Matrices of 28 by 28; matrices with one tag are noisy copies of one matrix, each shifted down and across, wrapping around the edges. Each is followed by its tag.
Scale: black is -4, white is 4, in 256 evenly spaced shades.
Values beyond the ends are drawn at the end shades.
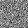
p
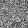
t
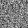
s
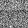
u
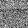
u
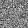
p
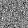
s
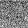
u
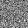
p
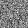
s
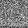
u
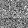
u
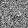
t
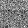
u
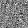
s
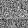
u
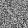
s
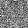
t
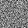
p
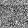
u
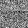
u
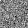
s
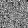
s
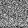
u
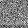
u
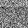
u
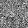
t
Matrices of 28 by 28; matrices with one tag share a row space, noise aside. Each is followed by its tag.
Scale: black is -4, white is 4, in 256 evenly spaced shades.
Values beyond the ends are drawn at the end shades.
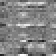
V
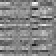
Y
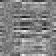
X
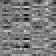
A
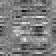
X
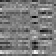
Y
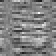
X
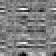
V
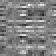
V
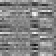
Y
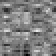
A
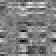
V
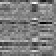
Y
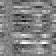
X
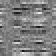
X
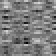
A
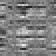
V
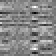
Y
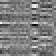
Y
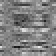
X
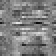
X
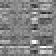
Y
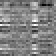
Y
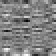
A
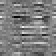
X
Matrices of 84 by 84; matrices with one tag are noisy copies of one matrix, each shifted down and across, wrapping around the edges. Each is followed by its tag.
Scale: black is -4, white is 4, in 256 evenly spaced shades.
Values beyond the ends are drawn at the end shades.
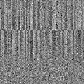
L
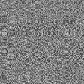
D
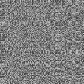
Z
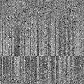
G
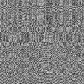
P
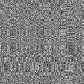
P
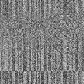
L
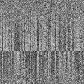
G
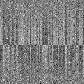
G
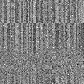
L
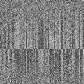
G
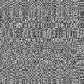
P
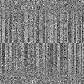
L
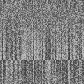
G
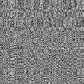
P
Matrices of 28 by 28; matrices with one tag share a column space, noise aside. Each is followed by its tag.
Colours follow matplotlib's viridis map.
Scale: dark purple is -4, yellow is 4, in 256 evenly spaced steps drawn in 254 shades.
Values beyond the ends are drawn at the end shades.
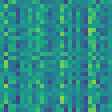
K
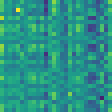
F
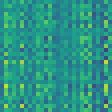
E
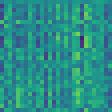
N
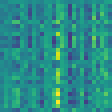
N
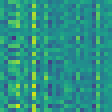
E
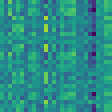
F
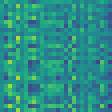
E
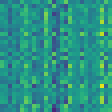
K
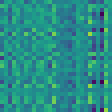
K
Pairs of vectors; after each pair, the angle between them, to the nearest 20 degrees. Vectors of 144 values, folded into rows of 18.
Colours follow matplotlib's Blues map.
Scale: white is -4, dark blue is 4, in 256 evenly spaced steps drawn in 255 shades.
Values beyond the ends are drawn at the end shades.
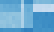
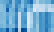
60 degrees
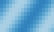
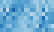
120 degrees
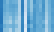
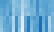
100 degrees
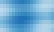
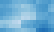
140 degrees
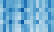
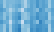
160 degrees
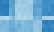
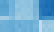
60 degrees
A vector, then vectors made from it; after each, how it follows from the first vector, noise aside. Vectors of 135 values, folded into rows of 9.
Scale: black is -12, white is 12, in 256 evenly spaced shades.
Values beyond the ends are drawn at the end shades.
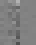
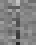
scaled up.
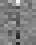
scaled up.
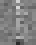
reversed, negated, scaled up.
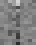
scaled up.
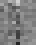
scaled up.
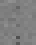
partly zeroed.
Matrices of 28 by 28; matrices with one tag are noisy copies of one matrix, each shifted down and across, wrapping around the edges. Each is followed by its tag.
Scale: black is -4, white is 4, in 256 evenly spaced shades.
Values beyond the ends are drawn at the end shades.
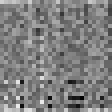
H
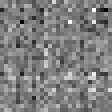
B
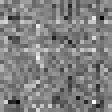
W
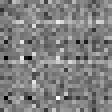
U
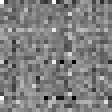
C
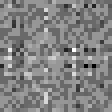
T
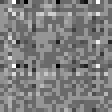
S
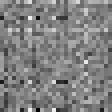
W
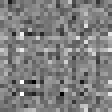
B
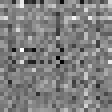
B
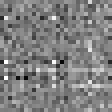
T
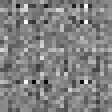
C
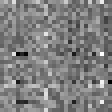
W
